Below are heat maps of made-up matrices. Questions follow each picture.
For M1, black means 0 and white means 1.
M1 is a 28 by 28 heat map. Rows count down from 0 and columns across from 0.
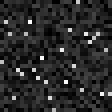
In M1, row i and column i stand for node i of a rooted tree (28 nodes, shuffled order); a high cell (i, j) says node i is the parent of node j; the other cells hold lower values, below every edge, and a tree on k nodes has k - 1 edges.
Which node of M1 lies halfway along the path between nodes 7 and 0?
24
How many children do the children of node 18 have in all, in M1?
2
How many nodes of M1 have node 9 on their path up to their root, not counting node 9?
4
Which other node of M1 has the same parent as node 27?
25
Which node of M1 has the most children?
8
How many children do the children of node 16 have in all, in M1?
1
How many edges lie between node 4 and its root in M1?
9
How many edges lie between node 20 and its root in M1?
3
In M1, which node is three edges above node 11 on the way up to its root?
10
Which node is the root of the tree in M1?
14
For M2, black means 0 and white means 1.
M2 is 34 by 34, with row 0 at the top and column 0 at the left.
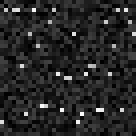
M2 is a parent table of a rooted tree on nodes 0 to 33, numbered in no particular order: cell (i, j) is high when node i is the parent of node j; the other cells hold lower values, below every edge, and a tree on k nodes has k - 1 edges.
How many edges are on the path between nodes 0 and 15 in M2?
3
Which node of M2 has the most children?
2
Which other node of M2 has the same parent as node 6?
20
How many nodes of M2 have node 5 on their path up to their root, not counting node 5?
9
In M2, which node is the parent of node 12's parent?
16
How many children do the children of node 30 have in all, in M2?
2
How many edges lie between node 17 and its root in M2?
6
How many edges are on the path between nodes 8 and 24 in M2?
3
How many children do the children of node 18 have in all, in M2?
4
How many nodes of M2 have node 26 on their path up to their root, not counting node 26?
6
